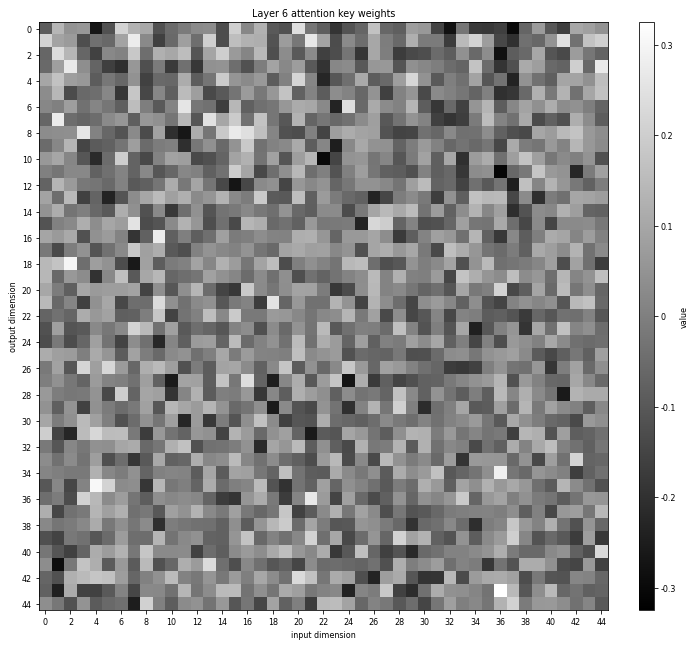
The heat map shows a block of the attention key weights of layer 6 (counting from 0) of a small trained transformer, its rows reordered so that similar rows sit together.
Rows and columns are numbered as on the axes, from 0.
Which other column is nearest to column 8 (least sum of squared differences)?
22
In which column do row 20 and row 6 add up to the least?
23
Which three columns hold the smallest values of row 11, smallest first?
36, 42, 33
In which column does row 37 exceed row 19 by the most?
4
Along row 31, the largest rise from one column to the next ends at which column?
3
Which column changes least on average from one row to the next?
43
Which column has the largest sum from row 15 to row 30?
16
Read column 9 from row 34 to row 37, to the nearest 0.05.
0 0.15 0.05 -0.1
